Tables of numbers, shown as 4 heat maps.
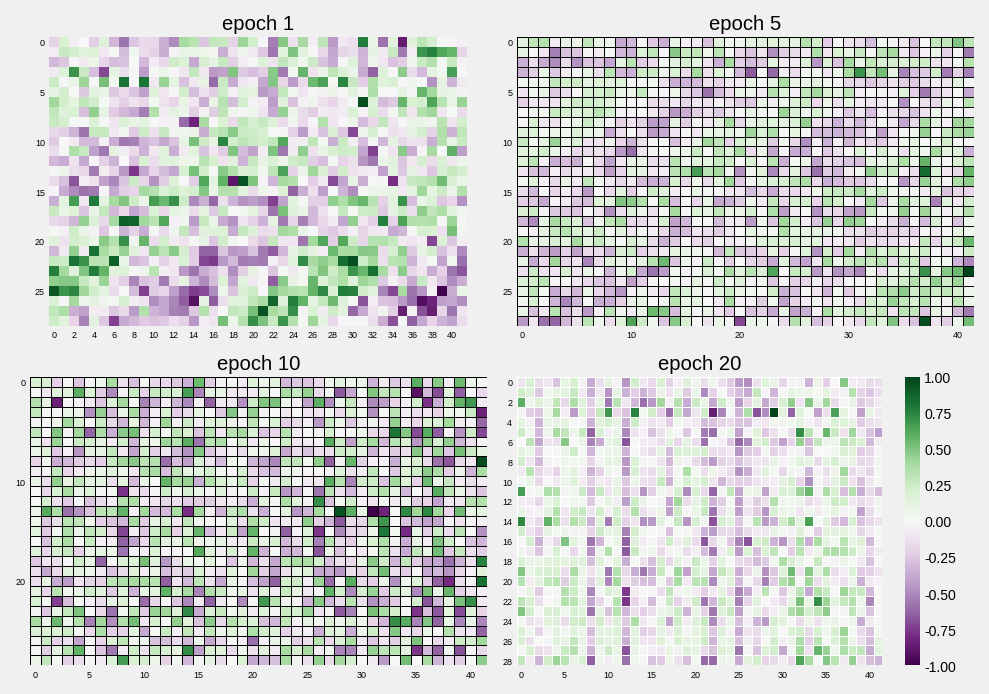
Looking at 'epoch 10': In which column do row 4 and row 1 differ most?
37
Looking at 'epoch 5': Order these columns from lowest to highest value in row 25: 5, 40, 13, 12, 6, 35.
5, 13, 12, 6, 40, 35
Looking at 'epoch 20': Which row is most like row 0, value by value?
9
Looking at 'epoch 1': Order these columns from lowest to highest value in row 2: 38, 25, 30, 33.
33, 25, 30, 38
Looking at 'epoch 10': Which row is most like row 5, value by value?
24
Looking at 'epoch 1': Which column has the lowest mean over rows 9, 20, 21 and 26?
38
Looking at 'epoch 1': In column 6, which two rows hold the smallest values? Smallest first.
28, 14
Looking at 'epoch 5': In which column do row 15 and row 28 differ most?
37
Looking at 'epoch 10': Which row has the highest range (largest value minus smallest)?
13
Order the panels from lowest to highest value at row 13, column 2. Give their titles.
epoch 5, epoch 1, epoch 20, epoch 10
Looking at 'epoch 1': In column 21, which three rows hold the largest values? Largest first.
27, 28, 26
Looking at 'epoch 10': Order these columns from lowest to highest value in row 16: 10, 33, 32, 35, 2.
10, 33, 35, 2, 32
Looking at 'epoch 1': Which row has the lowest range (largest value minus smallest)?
2
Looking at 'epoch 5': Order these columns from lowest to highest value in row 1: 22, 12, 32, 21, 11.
21, 22, 32, 11, 12
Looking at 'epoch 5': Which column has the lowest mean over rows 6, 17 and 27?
27
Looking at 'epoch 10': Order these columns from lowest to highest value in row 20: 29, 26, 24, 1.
1, 24, 26, 29
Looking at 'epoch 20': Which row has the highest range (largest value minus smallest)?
3
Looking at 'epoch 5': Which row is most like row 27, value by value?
22
